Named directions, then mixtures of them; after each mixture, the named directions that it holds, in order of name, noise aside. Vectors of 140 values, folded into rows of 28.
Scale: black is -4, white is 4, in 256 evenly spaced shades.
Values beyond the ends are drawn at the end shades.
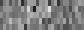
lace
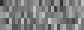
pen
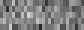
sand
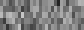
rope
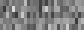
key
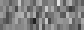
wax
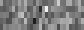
key, wax.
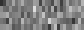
pen.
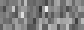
key, wax.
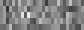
sand, wax.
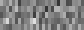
pen, wax.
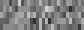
lace, wax.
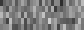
pen.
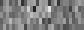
lace.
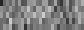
lace, pen.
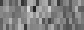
lace.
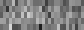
sand.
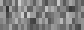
sand, wax.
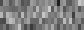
lace, rope.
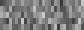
pen.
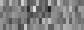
lace.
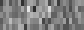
lace.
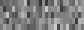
key, pen.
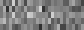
key, sand.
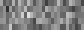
sand, wax.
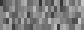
key, pen.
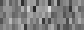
lace.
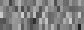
rope, wax.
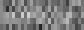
rope, sand.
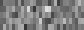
key, lace.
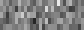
wax.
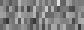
pen, wax.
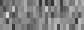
key, pen.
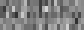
key.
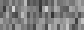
key.
